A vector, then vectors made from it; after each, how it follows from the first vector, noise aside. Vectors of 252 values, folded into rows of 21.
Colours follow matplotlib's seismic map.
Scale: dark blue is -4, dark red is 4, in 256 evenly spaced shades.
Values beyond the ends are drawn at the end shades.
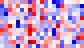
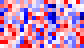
reversed, negated.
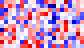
reversed, negated.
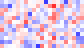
reversed, shrunk.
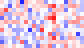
reversed, shrunk.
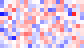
wrapped around, negated, shrunk.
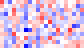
wrapped around, negated, shrunk.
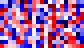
reversed, scaled up.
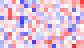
wrapped around, negated, shrunk.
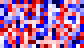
scaled up.
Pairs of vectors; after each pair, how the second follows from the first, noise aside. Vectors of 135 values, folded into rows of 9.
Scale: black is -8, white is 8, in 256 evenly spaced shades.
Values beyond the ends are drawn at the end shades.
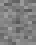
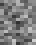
reversed, scaled up.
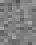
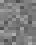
sign-scrambled.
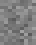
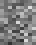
scaled up.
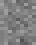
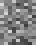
scaled up.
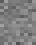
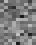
scaled up.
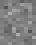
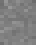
wrapped around, shrunk.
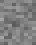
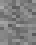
shuffled.
